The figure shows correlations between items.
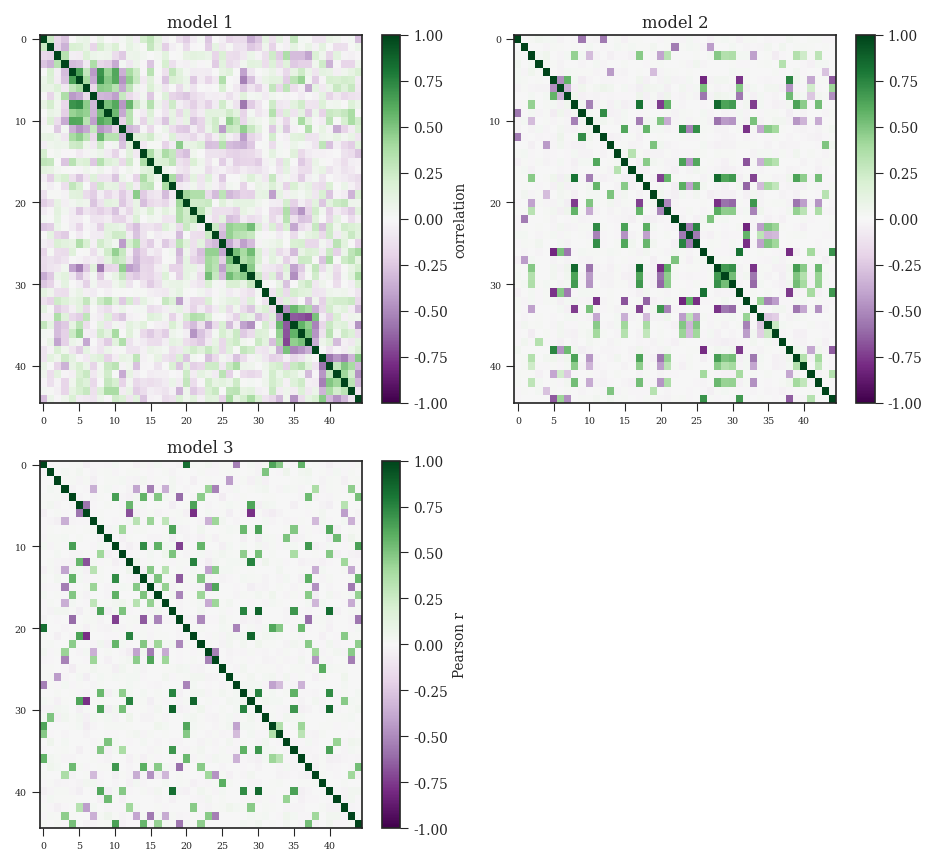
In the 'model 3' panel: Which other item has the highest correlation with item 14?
10
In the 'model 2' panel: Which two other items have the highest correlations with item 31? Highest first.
26, 44
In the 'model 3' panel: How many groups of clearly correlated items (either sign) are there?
9
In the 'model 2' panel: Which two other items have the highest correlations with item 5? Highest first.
38, 7
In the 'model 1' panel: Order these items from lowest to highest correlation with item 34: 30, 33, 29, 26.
33, 30, 26, 29
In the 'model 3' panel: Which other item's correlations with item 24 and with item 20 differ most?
0
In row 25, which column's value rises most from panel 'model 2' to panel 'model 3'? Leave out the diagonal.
32
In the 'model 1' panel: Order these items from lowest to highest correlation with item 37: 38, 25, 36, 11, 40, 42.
38, 25, 42, 40, 11, 36
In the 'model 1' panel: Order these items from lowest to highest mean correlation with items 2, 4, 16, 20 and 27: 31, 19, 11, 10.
11, 31, 19, 10
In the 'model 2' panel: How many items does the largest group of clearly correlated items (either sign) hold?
13
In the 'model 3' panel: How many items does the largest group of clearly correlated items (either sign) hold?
9
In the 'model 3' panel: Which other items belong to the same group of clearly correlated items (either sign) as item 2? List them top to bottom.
26
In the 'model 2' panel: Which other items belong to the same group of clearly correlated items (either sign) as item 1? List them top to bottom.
22, 27
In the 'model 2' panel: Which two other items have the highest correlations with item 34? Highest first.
32, 24
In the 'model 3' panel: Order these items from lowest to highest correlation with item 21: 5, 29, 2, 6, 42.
6, 2, 42, 5, 29
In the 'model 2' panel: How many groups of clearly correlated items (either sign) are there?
8
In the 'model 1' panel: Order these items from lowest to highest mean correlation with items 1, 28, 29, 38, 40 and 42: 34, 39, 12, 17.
39, 12, 17, 34
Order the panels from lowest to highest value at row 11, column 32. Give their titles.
model 2, model 1, model 3
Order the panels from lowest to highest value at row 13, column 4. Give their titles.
model 2, model 3, model 1
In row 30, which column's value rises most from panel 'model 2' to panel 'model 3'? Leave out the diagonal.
18
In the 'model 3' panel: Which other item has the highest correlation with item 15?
24
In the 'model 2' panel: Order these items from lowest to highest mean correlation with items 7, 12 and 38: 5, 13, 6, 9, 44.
44, 6, 13, 9, 5
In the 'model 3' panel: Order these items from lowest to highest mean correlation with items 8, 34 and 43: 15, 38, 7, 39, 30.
15, 7, 39, 38, 30
